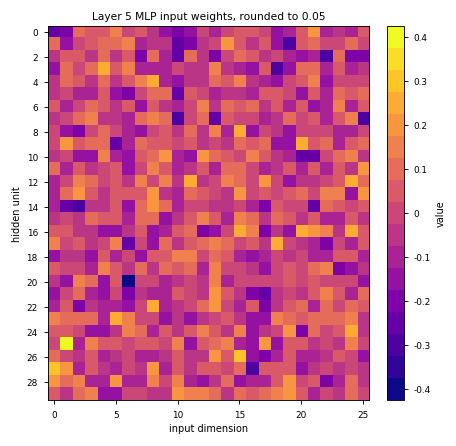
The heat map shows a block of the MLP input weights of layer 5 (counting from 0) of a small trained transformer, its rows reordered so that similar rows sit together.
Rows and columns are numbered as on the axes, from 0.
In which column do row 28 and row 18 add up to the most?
10
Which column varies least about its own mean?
14
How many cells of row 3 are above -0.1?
16
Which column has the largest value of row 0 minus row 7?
25
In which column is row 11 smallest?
6
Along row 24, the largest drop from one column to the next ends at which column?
20
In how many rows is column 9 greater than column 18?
16
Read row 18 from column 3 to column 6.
-0.15 0.05 -0.1 0
